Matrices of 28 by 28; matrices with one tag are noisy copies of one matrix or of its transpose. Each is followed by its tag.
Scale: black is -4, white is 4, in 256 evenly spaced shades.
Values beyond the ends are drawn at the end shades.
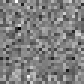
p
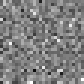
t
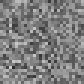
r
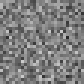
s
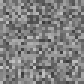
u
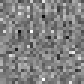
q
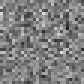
r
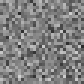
s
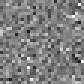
p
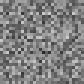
u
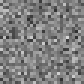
u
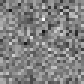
r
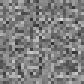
u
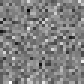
t
